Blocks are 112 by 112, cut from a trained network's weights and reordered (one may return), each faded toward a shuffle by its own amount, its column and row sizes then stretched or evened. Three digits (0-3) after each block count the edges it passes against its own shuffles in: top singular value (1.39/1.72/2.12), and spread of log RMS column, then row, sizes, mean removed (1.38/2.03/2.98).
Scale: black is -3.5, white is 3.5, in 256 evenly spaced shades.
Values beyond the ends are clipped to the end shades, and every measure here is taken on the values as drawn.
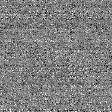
1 1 2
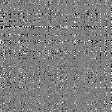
1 3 3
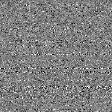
0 1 3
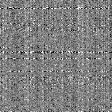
3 1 3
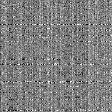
3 0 3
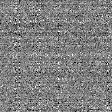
2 2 1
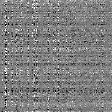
3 3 2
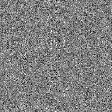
1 2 0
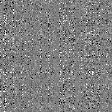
0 3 2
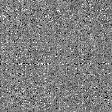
0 1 2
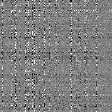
2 3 2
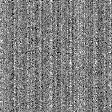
3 2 1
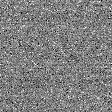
0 0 0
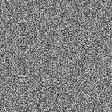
2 0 0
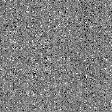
0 2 2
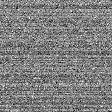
3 0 0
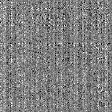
3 2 2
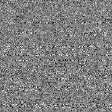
0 0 3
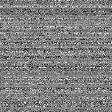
3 1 3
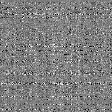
1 1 3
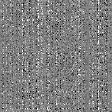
2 3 2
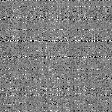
1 1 3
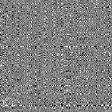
3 3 3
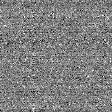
1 1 1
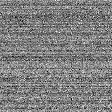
3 0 1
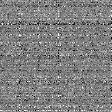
2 2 3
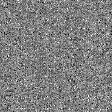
0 1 1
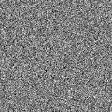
1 1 0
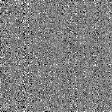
0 3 2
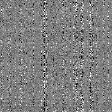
1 3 0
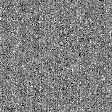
0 1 0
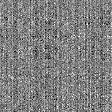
3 1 2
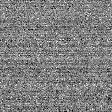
2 0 1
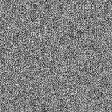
2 0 0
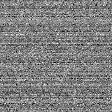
3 0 2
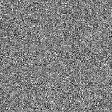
2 0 2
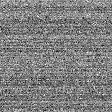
3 0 0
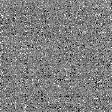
0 2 1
